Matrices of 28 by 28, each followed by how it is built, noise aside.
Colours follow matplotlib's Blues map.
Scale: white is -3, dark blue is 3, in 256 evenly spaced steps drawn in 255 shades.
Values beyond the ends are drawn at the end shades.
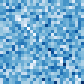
diagonal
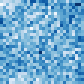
smooth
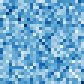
diagonal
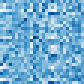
low rank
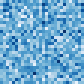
repeating columns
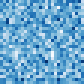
repeating columns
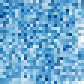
smooth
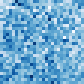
smooth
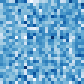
low rank
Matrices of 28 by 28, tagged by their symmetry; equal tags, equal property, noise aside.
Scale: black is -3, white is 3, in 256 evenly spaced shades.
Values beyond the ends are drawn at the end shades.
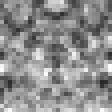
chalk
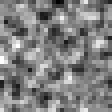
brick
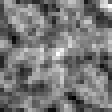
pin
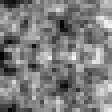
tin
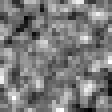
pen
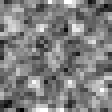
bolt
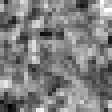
brick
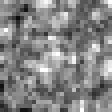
pin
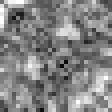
pen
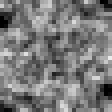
bolt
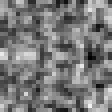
tin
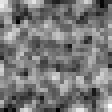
bolt
